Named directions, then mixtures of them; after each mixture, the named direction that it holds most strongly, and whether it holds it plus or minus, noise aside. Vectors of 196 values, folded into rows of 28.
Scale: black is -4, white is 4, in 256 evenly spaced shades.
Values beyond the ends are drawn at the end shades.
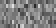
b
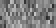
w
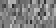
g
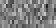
g, minus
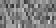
w, plus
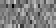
b, minus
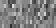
g, minus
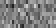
b, minus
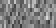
w, minus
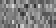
b, plus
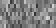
w, minus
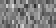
b, plus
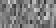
g, plus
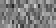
b, minus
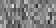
w, minus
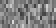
b, plus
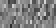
g, minus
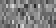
b, plus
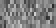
w, plus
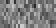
b, plus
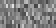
b, plus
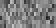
w, plus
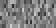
g, plus
